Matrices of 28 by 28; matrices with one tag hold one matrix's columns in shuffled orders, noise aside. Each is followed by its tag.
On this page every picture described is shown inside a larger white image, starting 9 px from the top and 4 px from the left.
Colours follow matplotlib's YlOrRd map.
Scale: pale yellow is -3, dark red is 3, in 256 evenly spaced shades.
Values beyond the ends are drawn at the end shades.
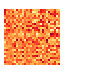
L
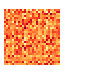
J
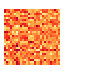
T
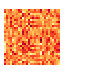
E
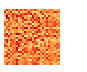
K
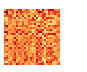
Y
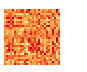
E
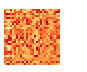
J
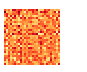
Y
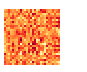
E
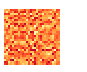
T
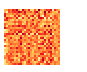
Y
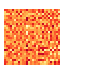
T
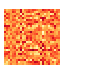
T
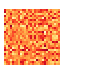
T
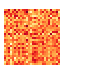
Y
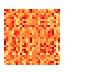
E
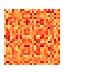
J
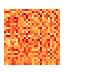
K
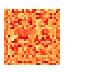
J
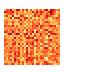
Y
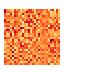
L
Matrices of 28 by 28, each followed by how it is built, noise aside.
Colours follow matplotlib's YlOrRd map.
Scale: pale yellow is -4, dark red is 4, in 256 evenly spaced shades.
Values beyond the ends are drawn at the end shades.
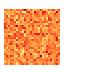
low rank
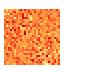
block diagonal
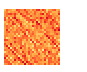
Toeplitz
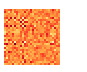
low rank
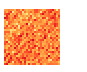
Hankel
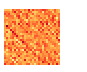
Toeplitz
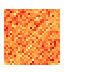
Hankel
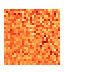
upper triangular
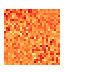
block diagonal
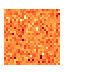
sparse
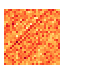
Hankel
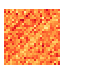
Hankel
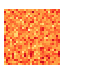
blocks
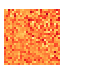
upper triangular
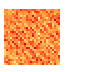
Toeplitz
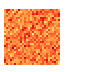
Hankel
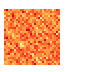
Toeplitz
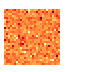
sparse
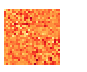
block diagonal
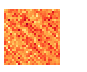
Toeplitz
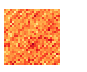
Hankel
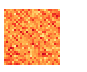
Toeplitz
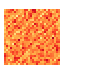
Hankel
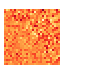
upper triangular
